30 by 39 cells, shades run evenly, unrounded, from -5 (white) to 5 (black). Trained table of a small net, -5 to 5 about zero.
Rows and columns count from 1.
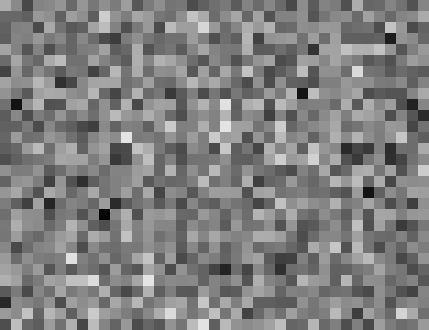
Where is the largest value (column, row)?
10, 20
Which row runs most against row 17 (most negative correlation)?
26
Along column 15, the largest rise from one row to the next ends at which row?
30
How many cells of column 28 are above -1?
25
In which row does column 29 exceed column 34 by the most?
5
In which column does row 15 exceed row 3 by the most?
36
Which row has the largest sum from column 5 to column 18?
19
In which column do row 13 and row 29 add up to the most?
23
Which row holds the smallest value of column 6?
6
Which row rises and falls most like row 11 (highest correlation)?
7
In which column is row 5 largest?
29
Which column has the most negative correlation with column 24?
31
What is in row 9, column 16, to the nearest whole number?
3
